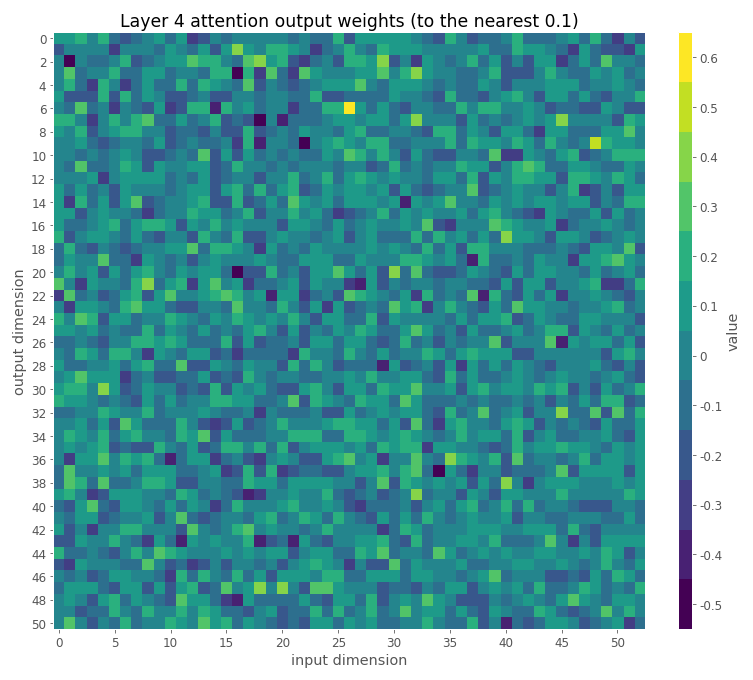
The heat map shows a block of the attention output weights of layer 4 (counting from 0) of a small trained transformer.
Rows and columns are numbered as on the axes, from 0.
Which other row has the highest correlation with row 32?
37
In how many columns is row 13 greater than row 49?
23
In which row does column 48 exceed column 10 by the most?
9
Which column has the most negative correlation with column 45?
39
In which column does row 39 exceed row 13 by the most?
32
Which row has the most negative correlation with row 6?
21
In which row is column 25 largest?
20
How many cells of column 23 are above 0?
21
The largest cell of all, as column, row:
26, 6
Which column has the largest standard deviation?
16
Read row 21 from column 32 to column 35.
0 0 -0.1 0
